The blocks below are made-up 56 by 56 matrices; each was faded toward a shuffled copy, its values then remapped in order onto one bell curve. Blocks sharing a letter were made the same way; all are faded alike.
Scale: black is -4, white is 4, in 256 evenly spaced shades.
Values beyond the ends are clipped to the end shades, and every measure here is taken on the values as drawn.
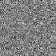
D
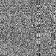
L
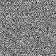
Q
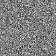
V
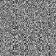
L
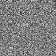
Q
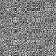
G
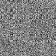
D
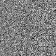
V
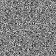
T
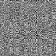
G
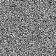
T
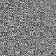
D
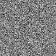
V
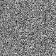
V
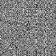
L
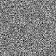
D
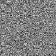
Q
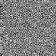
G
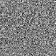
Q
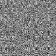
L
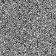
V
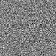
D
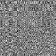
G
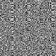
G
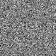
T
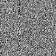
V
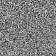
T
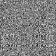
Q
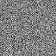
L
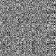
L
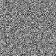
Q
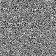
T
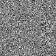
V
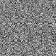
Q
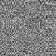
G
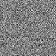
D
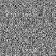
D
